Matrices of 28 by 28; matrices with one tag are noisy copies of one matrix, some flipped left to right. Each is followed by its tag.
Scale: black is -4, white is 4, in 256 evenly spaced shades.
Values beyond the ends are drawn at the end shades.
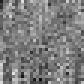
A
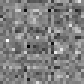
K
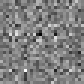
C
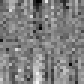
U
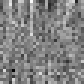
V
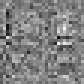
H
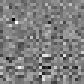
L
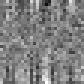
U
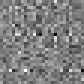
C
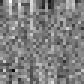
V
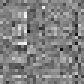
H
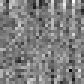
V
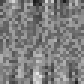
U
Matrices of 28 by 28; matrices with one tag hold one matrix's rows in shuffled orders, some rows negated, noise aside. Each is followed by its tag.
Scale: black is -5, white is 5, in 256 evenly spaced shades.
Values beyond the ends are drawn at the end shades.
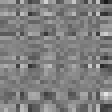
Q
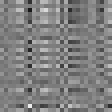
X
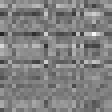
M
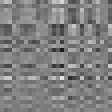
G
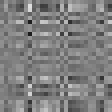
X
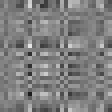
X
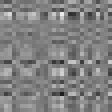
G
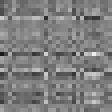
M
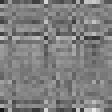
M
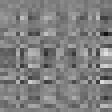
Q
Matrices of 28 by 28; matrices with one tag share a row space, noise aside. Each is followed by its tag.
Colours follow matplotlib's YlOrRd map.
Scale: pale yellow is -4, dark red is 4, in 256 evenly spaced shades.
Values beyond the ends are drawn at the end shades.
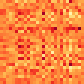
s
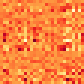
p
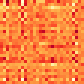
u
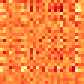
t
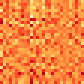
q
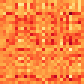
s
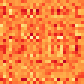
t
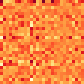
q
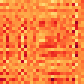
u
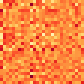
q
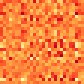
t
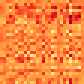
s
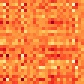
u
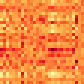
u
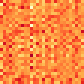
q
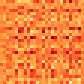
s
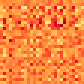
t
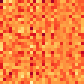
q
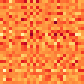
t
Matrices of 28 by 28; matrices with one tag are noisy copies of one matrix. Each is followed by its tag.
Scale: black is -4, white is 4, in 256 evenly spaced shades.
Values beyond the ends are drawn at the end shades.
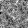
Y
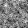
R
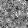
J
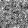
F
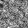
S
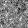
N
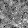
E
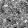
R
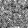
F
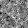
Y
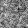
N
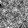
S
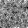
F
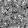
F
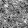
R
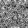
F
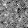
N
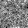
F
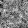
S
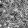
S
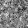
N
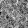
Y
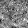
E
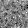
F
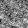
E
